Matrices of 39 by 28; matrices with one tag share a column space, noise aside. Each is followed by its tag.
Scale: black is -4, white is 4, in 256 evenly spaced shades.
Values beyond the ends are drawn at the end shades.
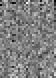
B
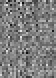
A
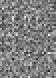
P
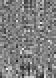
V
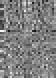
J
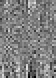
V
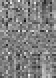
J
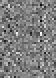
P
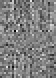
J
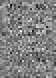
P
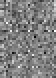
J
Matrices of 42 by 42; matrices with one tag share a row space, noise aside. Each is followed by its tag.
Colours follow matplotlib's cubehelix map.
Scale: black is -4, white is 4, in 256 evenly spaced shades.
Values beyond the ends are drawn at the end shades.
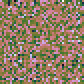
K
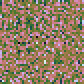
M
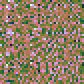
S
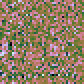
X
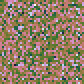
K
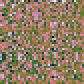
X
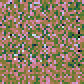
K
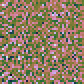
X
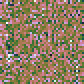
S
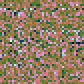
K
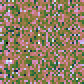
S
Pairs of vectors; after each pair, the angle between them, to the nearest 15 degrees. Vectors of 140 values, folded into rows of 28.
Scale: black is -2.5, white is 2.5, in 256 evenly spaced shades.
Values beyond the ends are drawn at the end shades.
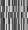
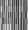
60 degrees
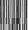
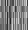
135 degrees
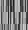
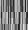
15 degrees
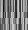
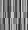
30 degrees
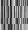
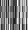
105 degrees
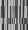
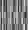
120 degrees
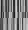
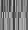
75 degrees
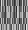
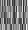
30 degrees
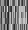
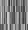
120 degrees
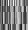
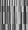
15 degrees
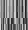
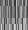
120 degrees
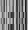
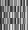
135 degrees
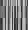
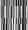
135 degrees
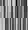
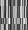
90 degrees
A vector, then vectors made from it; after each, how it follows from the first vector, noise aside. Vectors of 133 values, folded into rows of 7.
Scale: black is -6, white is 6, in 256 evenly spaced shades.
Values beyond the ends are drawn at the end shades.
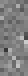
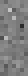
reversed, partly zeroed.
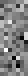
negated, scaled up.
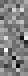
negated, scaled up.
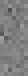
reversed, negated, shrunk.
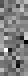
negated, scaled up.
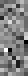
negated, scaled up.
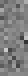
negated.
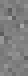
reversed, negated, shrunk.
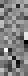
negated, scaled up.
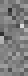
reversed, negated.
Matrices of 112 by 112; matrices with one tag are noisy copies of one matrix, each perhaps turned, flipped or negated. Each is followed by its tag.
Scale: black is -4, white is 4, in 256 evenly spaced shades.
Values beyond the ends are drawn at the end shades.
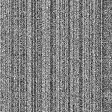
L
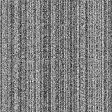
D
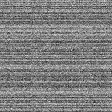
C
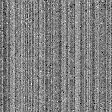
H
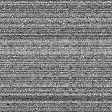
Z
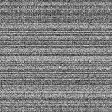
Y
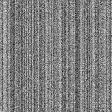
H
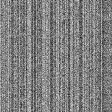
L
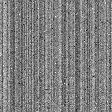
H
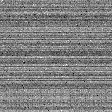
Y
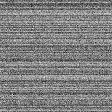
H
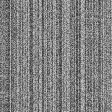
L
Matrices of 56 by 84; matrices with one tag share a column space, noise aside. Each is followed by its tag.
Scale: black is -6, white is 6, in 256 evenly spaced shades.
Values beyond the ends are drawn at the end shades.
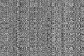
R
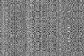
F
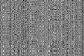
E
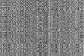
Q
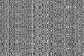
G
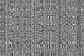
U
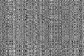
E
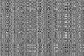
Q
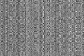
F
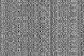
F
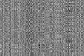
Q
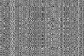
R
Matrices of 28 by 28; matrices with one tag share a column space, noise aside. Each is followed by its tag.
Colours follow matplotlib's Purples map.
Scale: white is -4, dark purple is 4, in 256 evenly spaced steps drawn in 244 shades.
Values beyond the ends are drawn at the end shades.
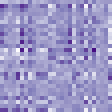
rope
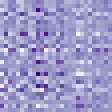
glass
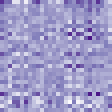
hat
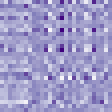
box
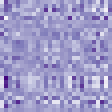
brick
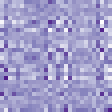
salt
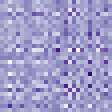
glass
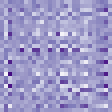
glass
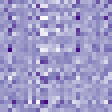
box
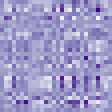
brick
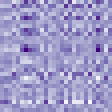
box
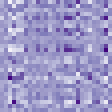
box
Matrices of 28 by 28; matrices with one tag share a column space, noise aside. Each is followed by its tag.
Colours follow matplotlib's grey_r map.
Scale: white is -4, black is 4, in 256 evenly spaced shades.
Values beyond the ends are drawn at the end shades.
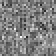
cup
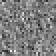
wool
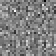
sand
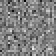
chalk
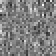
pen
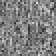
pen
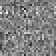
sand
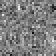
sand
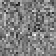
cup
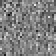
cup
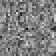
cup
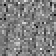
pen
